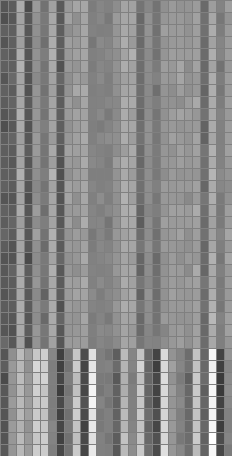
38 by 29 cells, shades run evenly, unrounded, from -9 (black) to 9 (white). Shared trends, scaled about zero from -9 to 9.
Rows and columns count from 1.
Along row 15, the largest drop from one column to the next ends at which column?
8
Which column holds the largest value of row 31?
27
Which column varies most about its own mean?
12
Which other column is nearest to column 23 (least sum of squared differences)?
29
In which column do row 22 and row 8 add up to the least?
4
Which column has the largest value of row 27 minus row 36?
11
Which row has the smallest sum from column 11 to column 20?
32
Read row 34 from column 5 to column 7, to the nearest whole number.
5 5 0
